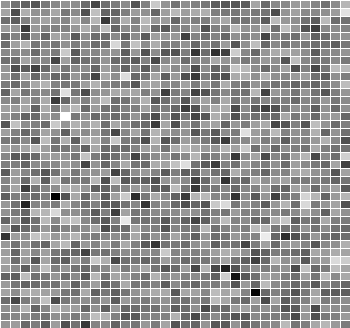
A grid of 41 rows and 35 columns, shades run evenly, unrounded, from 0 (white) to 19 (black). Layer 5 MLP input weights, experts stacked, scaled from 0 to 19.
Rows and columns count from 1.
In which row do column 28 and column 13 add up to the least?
28
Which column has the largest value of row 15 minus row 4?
24
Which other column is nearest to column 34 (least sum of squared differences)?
1
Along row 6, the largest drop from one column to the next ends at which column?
12
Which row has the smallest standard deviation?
36
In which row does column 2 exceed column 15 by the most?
3
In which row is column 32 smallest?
16
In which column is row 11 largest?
14
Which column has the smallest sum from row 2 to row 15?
7
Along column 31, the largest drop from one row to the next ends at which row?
34
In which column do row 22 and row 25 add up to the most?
6
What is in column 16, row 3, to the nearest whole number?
8
